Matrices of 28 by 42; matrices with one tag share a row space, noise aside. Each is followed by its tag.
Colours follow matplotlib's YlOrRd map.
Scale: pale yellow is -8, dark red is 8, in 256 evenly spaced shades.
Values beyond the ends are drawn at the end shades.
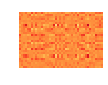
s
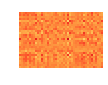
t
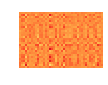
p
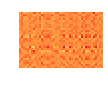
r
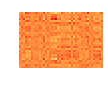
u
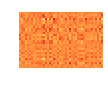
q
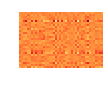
s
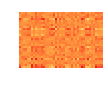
s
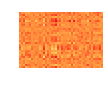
u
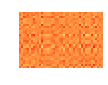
r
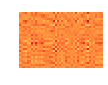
s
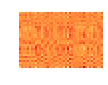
t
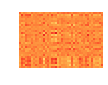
u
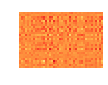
q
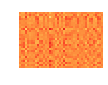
p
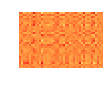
r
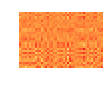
t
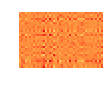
q
